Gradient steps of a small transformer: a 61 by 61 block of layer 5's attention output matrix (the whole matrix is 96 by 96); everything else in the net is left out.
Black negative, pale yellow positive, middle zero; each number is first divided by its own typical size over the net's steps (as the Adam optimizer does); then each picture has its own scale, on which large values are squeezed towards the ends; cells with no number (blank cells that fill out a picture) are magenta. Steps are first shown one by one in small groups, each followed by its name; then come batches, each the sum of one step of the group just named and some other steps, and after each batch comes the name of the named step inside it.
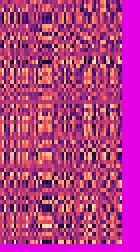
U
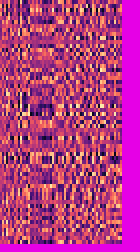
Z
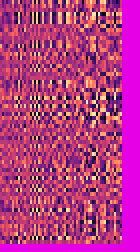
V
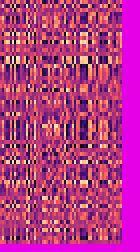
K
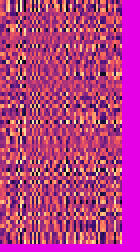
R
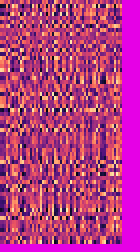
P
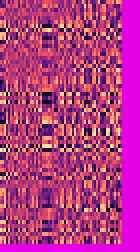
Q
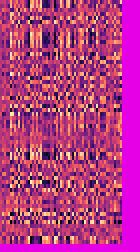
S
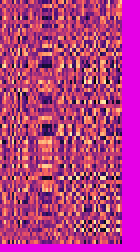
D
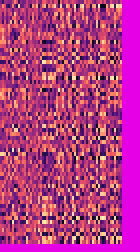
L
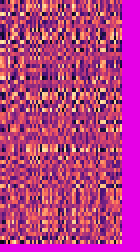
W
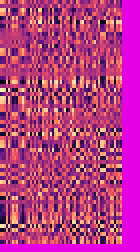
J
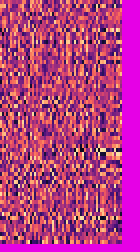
S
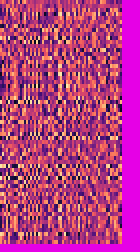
V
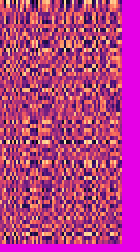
R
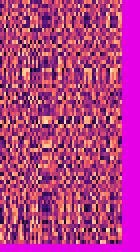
D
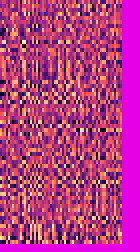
W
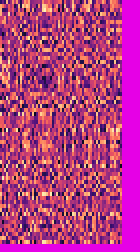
W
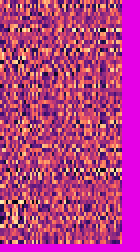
R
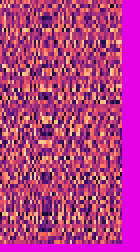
D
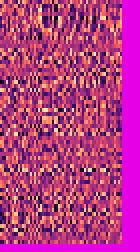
J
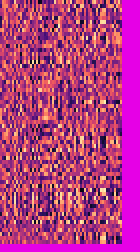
D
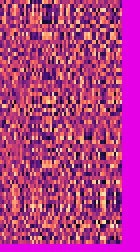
P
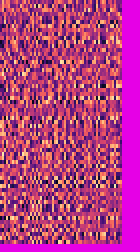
U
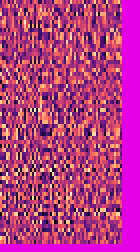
Q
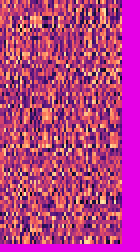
R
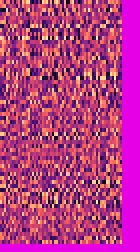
W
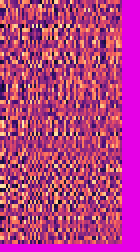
Z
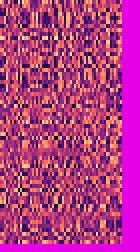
V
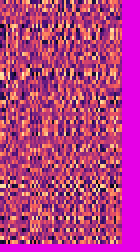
W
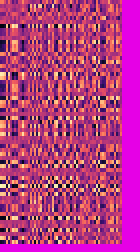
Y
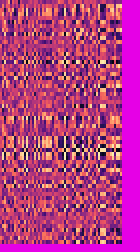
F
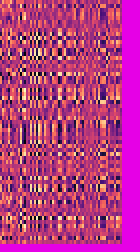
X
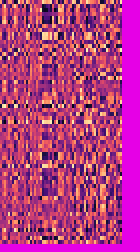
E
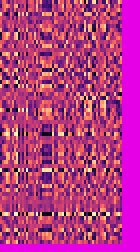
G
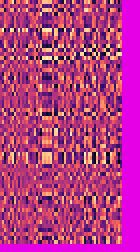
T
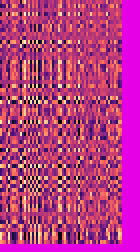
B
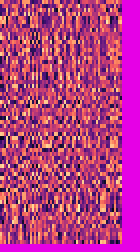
B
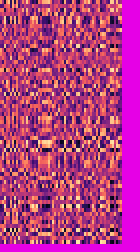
F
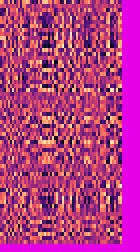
T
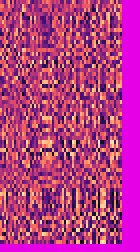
F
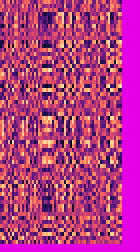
Y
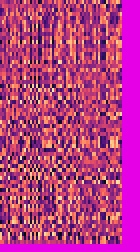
B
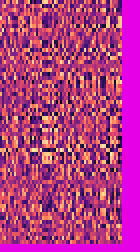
T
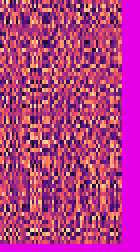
X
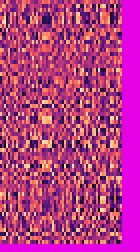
E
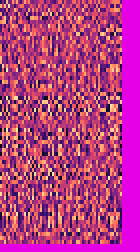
G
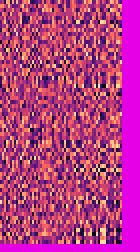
F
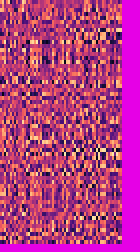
F
